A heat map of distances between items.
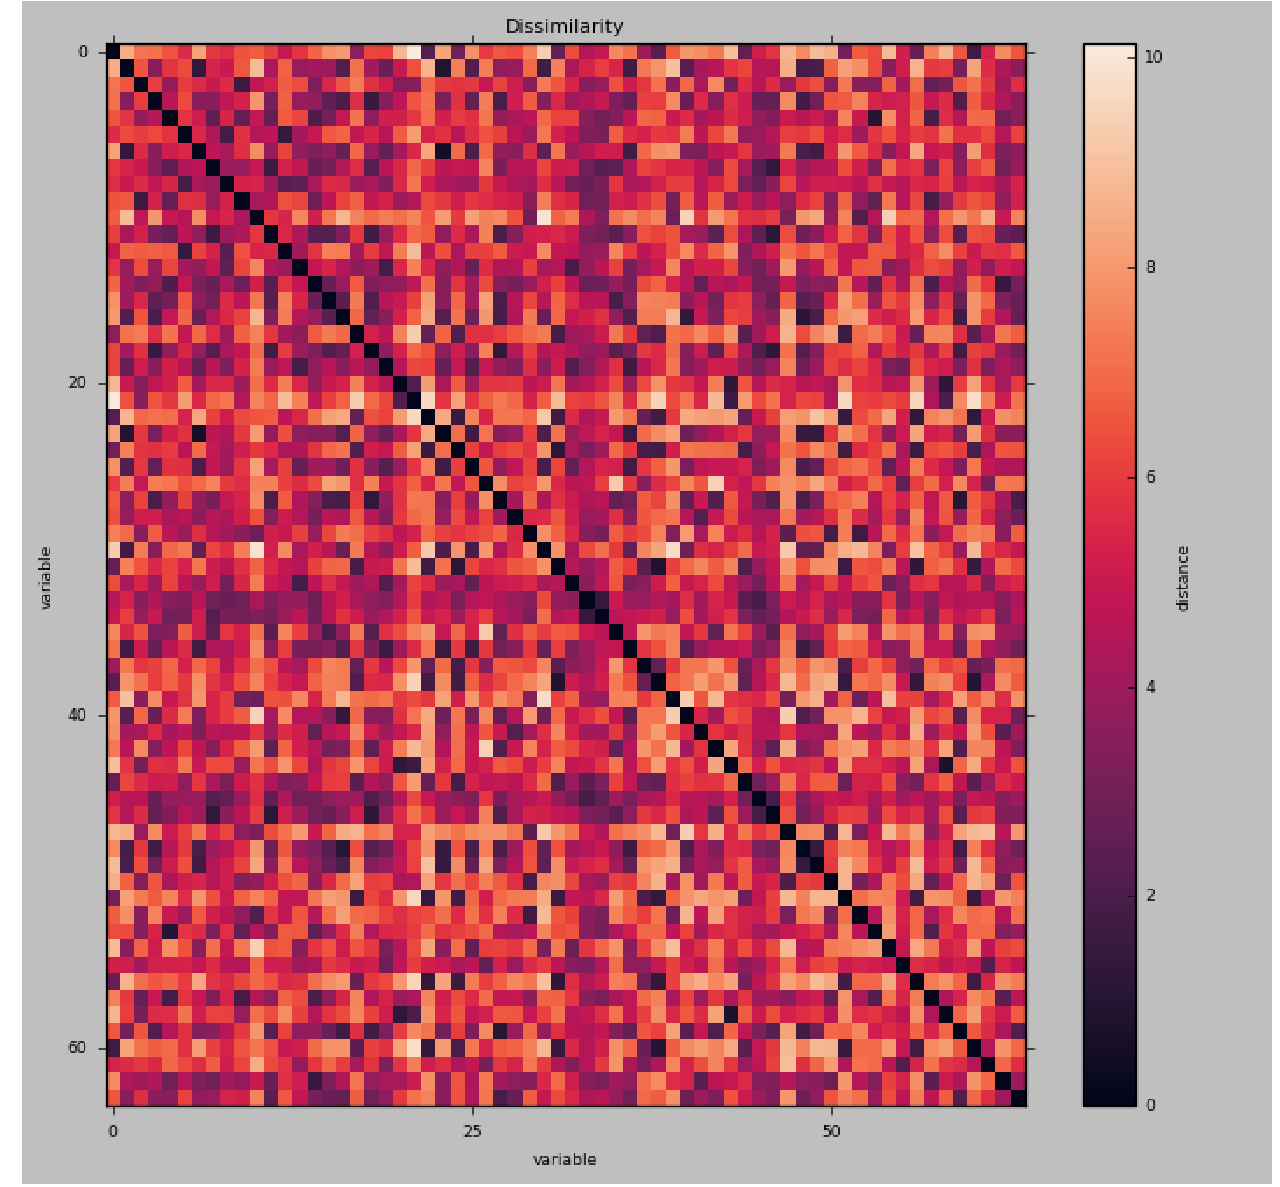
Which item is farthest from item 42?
26
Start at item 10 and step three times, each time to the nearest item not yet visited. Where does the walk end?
50
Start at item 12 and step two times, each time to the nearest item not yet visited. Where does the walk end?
8
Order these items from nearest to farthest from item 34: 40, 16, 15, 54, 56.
15, 56, 16, 40, 54
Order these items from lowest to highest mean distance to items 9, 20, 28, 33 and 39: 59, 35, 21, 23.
21, 23, 59, 35
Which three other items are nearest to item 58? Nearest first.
43, 20, 21
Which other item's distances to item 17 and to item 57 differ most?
51
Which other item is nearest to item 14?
62
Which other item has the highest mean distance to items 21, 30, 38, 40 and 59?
10
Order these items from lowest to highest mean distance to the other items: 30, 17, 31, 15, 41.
15, 41, 31, 17, 30
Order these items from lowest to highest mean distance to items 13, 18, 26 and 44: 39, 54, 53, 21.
54, 53, 39, 21
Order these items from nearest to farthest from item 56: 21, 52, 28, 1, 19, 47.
19, 52, 28, 47, 1, 21
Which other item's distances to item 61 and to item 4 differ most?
53
